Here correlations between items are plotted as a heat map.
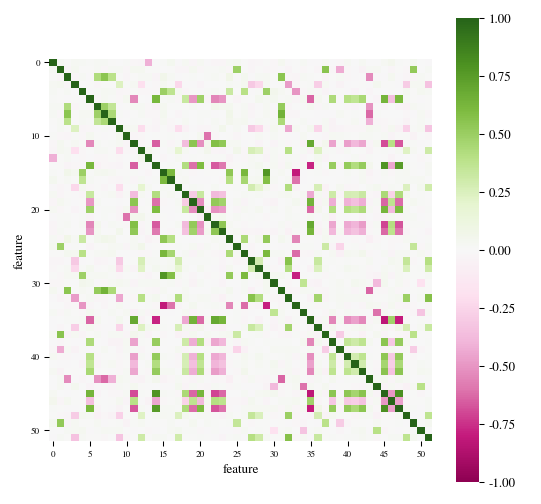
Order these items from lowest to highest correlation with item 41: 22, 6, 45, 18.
22, 6, 18, 45
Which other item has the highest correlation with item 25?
1
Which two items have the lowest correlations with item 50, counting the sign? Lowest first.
34, 30
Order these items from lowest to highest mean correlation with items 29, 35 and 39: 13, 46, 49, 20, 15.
20, 49, 13, 46, 15
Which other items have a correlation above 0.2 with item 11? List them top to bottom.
19, 22, 23, 35, 46
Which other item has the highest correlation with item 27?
32
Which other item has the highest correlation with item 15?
29
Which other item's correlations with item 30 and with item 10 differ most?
21
